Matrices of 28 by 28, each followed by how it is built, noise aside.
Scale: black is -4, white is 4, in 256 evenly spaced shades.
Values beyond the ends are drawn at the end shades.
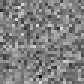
noise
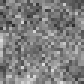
smooth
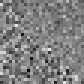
lower triangular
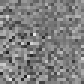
lower triangular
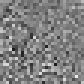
lower triangular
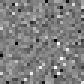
sparse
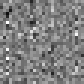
uneven columns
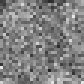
smooth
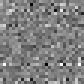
uneven rows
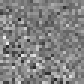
lower triangular
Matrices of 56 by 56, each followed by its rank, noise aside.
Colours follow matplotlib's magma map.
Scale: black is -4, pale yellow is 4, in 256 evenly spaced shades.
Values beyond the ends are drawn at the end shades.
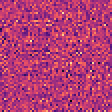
seven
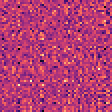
five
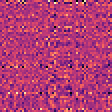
five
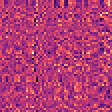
five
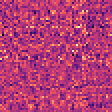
eight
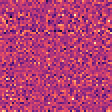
seven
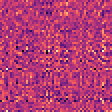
five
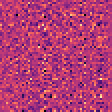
five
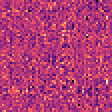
eight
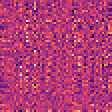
five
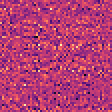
seven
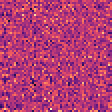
six
